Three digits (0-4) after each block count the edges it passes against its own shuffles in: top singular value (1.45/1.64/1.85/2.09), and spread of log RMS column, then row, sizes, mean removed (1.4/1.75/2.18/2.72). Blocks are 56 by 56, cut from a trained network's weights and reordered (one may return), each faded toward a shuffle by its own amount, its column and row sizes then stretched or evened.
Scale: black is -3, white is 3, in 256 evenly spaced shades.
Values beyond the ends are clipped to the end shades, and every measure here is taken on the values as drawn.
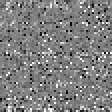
0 2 1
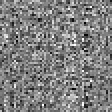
2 3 1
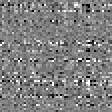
3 2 4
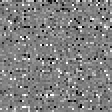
1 1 3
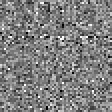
2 0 1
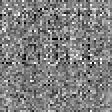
2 2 4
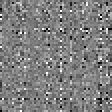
1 4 3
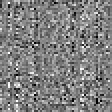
2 4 2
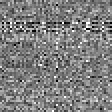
3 0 3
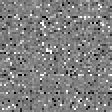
0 0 2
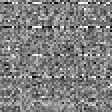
4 0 3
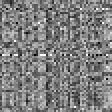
4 0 1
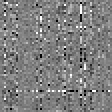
1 4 1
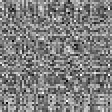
4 0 0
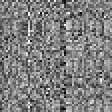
4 2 0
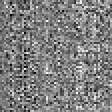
2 3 0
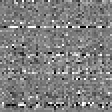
3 2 4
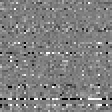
3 0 4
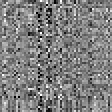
4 4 0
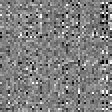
4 4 2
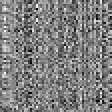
4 3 1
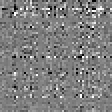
1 4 4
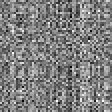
4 2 0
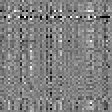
4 3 3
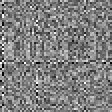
3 2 0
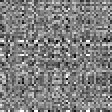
4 3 2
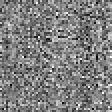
1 0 1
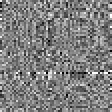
3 1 2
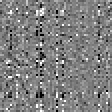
4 4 1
